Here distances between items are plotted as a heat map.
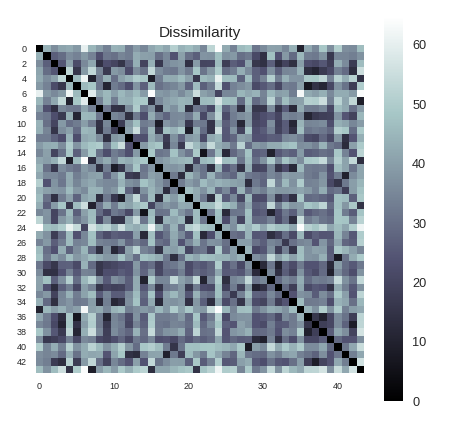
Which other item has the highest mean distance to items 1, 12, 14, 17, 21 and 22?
24
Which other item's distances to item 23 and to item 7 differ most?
43
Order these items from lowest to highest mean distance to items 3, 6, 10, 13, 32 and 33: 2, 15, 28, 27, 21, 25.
2, 25, 27, 28, 21, 15
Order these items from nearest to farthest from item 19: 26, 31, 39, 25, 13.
13, 26, 39, 25, 31
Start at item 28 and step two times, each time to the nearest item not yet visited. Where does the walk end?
18
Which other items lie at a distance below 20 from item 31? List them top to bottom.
14, 22, 25
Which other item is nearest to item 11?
20
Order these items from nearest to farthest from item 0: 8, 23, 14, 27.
14, 8, 27, 23
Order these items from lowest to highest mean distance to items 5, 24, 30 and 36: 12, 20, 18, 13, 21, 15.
12, 20, 18, 13, 21, 15
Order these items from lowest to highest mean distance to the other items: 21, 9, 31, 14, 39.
39, 9, 14, 31, 21
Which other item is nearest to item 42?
37
